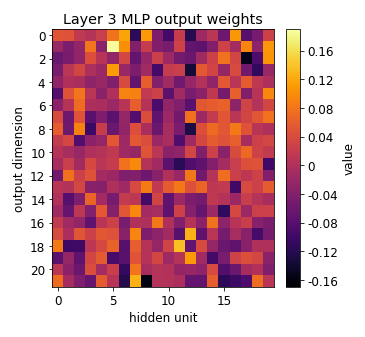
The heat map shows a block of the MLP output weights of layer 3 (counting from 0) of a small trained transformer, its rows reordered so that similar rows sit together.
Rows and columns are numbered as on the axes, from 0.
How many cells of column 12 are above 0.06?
4
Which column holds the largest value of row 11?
7
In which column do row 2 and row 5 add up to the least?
17
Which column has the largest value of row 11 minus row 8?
3
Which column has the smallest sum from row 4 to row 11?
11
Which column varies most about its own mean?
12
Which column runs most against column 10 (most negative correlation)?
6
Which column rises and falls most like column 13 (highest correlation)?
10
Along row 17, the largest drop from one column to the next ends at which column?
13
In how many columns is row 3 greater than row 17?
11
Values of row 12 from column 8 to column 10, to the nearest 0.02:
-0.06 -0.04 0
